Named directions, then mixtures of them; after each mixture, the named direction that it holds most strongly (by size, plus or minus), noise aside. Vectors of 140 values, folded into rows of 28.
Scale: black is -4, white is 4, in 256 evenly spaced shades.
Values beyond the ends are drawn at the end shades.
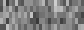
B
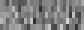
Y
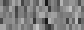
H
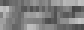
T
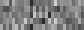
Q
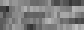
T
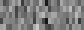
H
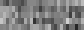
Y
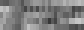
T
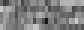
T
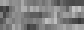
T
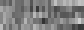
T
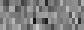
H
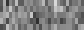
B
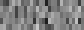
H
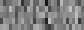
H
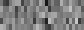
H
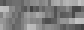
T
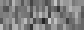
Q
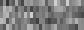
B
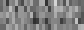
B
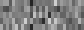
Q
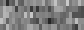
B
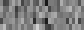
H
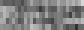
T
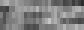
T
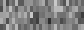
B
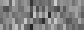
Q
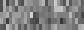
B
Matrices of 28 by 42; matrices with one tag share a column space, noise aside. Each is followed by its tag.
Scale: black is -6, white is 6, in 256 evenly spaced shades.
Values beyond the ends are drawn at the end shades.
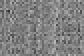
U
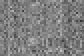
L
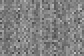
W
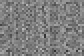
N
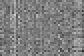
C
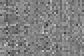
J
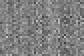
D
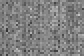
N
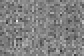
L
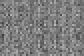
N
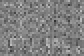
L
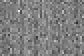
U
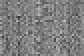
D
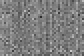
C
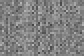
J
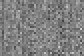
W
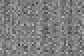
J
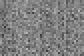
C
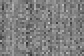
W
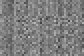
D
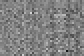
C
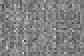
W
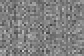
N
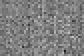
D
